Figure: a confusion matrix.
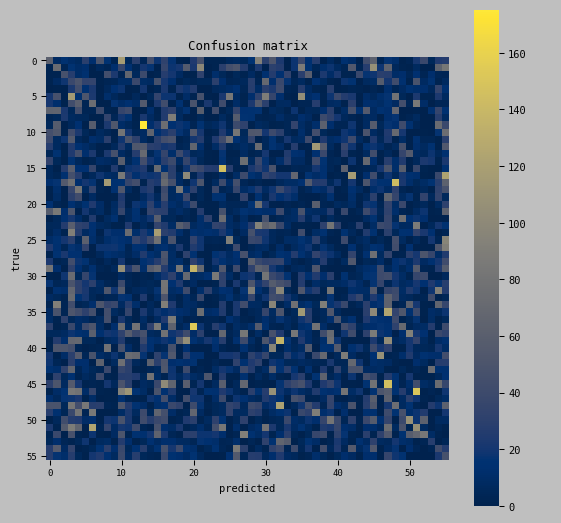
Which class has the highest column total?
3
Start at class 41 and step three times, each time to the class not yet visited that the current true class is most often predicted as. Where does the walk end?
6
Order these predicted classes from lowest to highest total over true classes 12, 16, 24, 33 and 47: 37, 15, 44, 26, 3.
26, 44, 37, 15, 3
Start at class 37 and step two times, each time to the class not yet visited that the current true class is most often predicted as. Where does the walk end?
29
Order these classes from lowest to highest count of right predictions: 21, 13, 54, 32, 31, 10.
21, 54, 31, 13, 10, 32
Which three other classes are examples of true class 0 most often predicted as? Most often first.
10, 29, 45
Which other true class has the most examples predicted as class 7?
42
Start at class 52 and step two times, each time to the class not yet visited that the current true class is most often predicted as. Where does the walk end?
45
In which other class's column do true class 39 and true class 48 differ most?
19
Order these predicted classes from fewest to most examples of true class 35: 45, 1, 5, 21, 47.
5, 1, 21, 45, 47
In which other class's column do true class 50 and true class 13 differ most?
39
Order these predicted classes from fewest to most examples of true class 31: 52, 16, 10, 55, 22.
22, 52, 55, 10, 16
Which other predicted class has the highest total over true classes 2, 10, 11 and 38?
16
